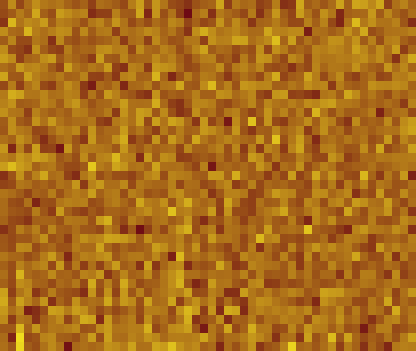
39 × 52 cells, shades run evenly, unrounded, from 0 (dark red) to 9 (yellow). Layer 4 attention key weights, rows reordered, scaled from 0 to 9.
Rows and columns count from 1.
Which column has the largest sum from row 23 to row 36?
23
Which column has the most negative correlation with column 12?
47
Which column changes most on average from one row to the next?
39
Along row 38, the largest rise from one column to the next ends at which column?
3
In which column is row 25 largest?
14
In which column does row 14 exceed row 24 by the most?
32
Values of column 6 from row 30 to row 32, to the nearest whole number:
5 4 4
